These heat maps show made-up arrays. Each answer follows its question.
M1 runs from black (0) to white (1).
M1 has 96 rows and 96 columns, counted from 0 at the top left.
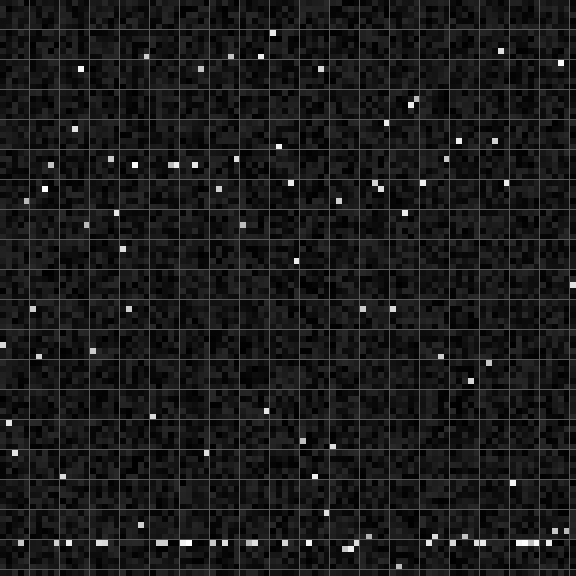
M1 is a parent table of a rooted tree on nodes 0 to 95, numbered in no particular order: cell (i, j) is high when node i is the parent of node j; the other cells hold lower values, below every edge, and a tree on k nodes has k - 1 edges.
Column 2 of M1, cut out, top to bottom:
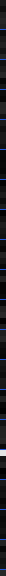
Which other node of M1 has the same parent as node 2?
34
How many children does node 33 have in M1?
2
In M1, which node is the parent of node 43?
9
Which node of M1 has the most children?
90
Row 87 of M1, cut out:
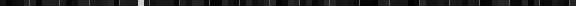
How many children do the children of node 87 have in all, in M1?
2
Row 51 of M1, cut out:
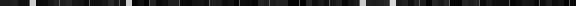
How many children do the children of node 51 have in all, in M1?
3
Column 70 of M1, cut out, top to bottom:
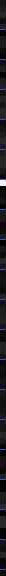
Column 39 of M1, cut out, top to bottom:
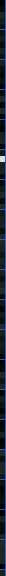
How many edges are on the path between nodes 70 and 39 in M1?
4
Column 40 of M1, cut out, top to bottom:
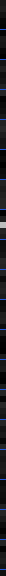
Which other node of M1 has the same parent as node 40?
14
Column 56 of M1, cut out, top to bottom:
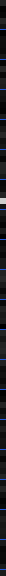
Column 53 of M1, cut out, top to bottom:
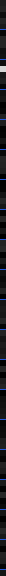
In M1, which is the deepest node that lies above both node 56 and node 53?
11
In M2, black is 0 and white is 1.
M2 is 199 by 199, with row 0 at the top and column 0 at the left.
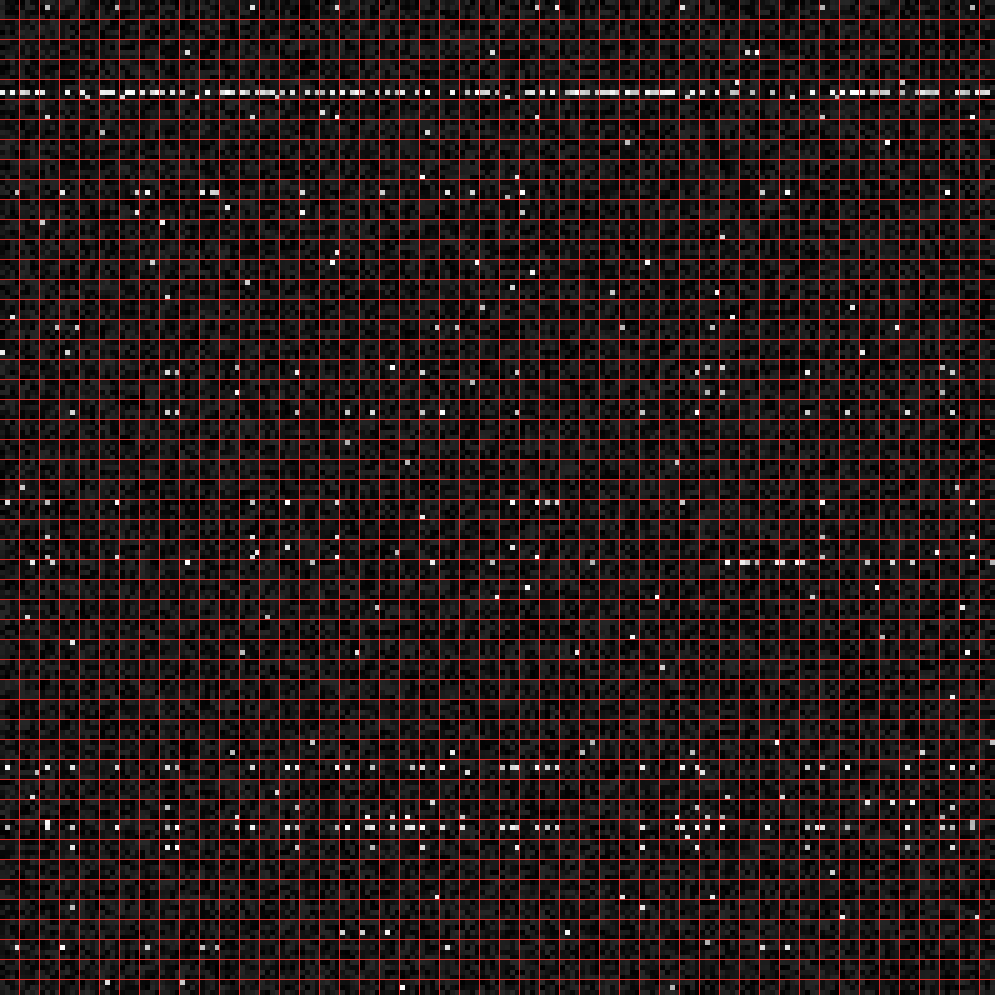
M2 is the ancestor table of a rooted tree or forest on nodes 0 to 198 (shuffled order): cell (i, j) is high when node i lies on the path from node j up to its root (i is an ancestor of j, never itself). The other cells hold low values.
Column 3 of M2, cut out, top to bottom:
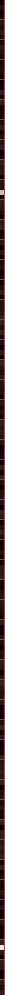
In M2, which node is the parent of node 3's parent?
38
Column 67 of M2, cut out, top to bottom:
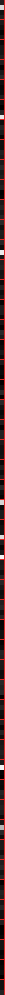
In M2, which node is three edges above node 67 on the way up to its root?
23
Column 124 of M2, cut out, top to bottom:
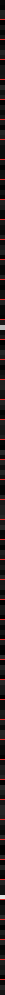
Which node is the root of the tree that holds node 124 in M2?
65
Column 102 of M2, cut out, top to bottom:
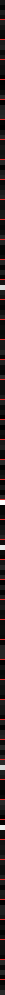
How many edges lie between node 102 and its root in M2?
5
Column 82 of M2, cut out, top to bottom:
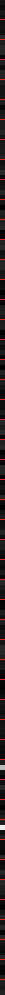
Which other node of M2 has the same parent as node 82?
100
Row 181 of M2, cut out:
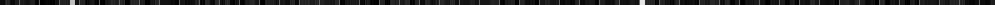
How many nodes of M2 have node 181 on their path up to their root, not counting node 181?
2
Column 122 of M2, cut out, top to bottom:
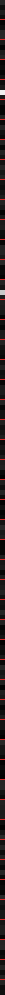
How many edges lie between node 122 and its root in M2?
2
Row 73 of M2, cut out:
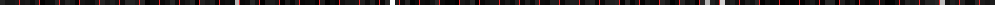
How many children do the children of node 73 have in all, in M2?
2
